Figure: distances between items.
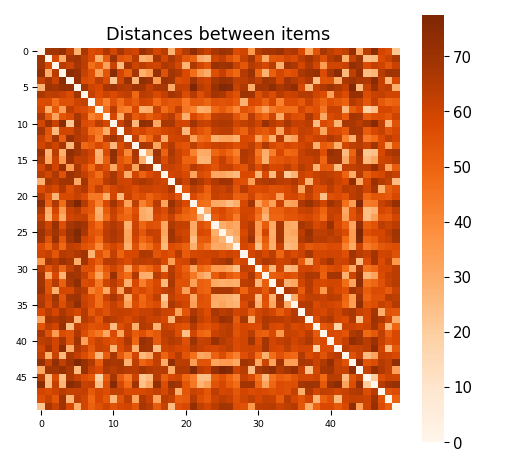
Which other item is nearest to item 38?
41
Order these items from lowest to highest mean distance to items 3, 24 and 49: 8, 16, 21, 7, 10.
8, 21, 7, 16, 10
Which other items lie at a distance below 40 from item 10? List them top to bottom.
4, 13, 16, 38, 41, 48
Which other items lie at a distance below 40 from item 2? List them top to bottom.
9, 11, 20, 33, 39
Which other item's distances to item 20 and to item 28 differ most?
39
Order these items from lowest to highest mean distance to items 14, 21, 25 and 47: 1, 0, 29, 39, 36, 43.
43, 1, 36, 39, 29, 0
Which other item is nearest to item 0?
49
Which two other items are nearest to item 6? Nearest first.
40, 13
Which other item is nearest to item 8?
45
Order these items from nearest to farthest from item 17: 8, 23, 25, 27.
27, 25, 8, 23
